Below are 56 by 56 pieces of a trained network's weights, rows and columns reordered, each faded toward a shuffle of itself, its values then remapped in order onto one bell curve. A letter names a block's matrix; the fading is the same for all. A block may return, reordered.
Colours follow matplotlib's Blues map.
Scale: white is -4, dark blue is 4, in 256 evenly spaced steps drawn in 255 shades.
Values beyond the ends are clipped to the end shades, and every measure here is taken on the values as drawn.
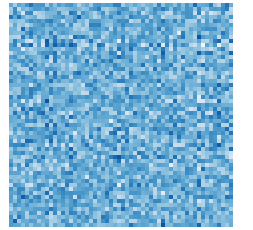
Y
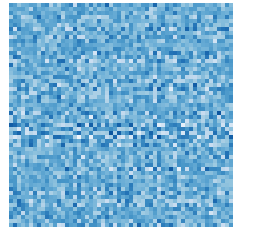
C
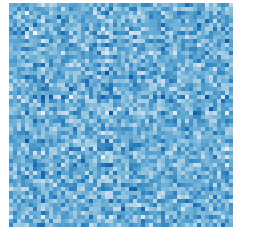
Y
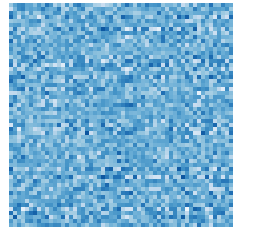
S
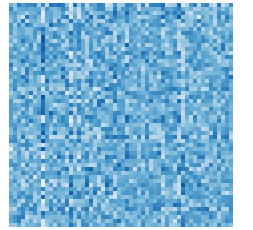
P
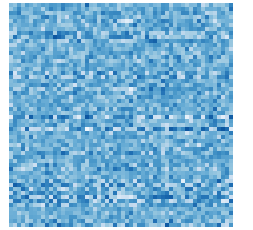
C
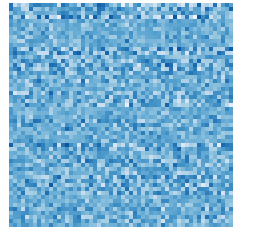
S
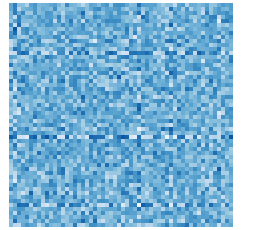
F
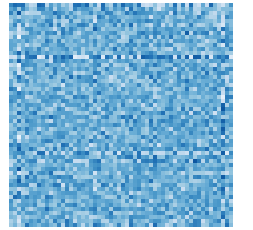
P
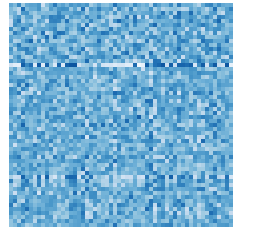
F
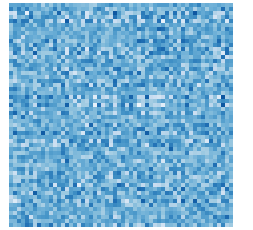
S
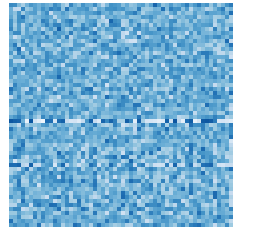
F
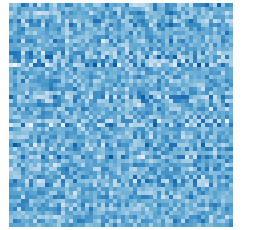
S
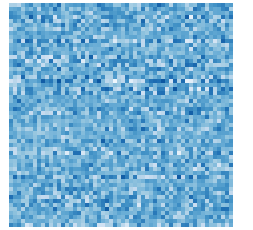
S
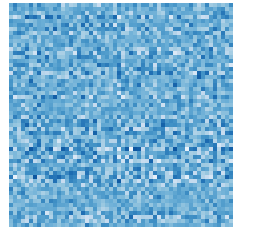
S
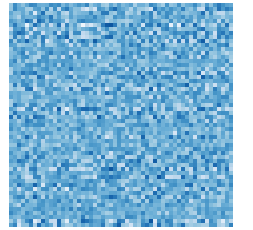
S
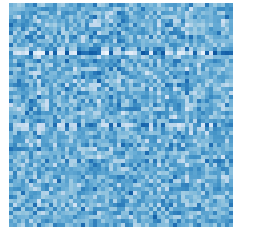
F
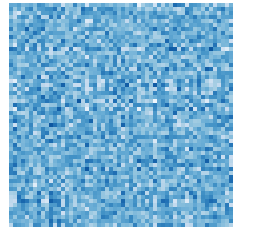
Y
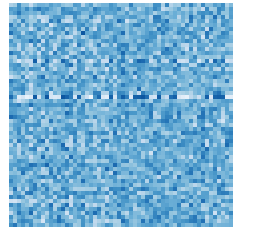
F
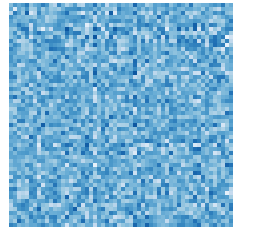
Y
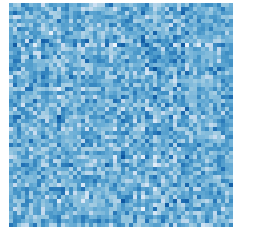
Y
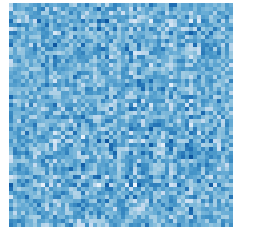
Y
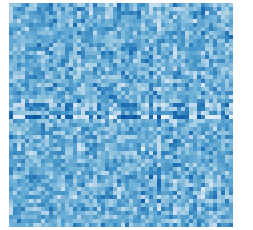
F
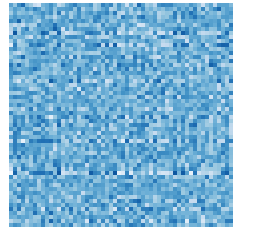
C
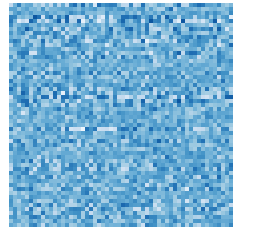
S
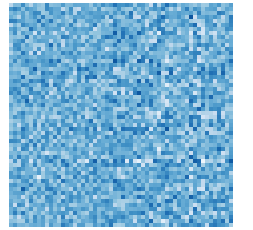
Y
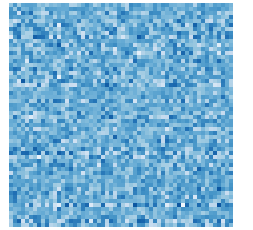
S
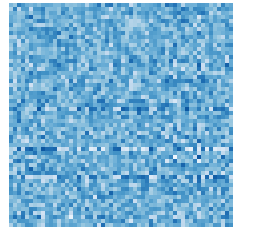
F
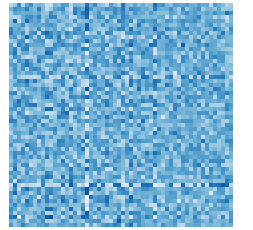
P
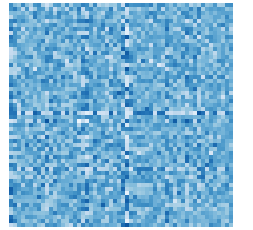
P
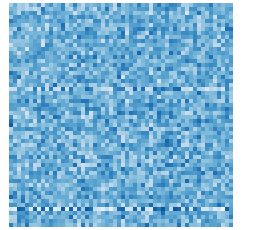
F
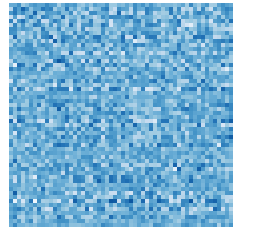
S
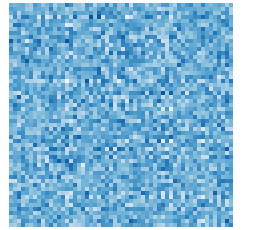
Y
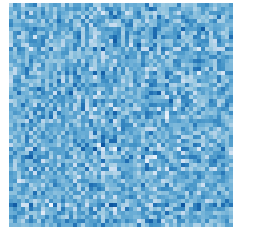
Y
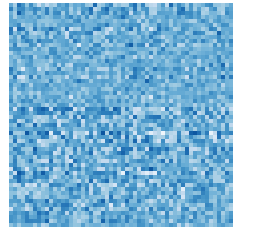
S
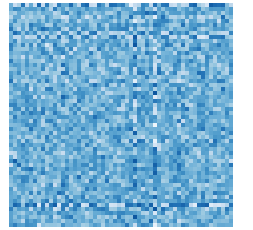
P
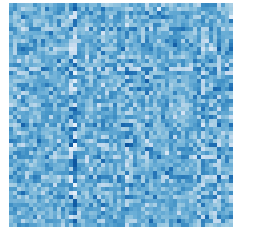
P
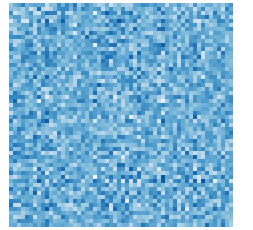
Y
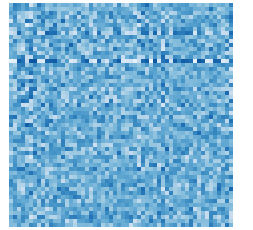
F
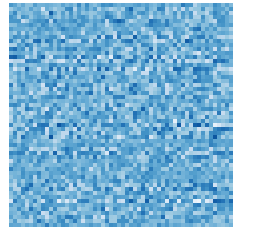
C
